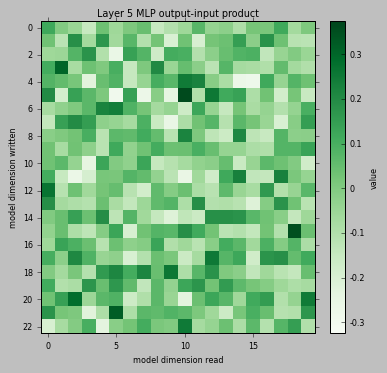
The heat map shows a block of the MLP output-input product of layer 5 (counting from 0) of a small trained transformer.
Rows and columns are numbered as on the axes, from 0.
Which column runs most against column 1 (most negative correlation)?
6
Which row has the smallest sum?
11
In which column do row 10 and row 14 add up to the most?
4
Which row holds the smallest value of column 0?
22
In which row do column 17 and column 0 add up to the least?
7
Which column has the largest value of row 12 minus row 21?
13
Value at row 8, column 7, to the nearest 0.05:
0.1
